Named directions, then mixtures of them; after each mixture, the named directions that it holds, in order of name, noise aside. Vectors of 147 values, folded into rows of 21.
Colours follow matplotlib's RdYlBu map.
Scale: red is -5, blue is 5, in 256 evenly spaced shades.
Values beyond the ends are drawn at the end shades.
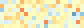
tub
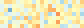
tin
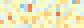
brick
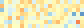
tin, tub.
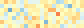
tin, tub.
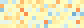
tub.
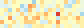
brick, tin.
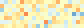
tub.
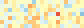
brick, tin.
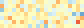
brick, tub.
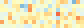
brick.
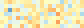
tin.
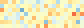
tub.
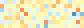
tub.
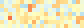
brick, tub.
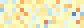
tub.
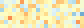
brick, tub.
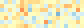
brick, tub.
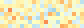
tin.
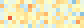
brick, tub.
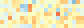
brick.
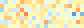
tub.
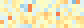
brick.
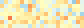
brick, tub.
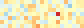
brick, tin.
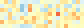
brick, tub.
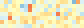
brick.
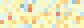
brick.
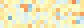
brick, tub.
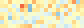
brick.
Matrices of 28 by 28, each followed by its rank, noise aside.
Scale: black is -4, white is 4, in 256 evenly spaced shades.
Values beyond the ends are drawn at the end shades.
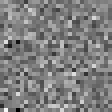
six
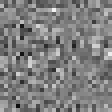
six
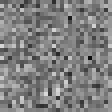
eight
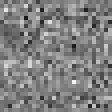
six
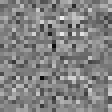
six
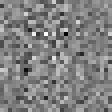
six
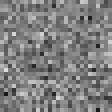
seven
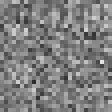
six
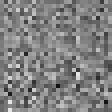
five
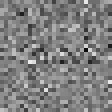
six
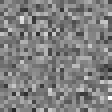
six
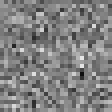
eight
